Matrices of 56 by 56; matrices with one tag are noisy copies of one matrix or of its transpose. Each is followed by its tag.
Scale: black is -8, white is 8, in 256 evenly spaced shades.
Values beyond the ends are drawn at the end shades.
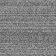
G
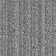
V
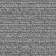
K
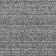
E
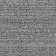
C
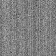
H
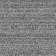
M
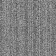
H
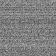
C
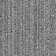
M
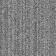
M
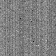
C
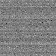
V
